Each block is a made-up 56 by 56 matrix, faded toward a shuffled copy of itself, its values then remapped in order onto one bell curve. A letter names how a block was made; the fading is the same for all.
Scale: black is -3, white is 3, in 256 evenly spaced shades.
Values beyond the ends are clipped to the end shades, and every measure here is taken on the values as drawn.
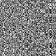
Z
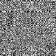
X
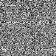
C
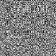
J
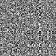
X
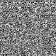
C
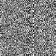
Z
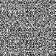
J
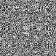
X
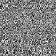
X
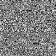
C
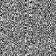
Z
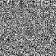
X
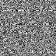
C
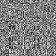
J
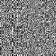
Z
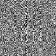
Z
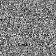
C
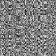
Z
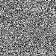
C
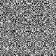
X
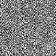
Z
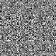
X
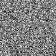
C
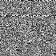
C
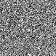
C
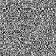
X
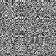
J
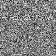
C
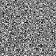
X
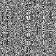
Z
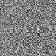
J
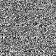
C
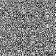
X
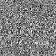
X
